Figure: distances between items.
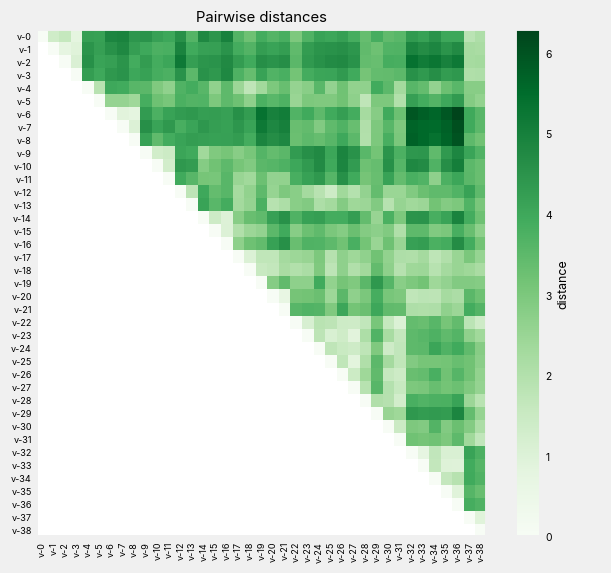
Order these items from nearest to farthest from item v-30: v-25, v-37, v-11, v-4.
v-25, v-37, v-4, v-11
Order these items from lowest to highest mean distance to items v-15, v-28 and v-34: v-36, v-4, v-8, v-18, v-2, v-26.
v-18, v-4, v-26, v-36, v-8, v-2
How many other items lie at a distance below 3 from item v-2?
5
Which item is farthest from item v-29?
v-36
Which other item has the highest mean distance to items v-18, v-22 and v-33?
v-6
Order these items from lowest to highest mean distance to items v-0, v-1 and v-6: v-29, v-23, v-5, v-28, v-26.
v-28, v-29, v-5, v-23, v-26
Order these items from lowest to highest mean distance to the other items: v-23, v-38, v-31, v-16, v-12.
v-31, v-38, v-23, v-12, v-16
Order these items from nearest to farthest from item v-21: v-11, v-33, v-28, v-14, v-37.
v-33, v-11, v-28, v-37, v-14
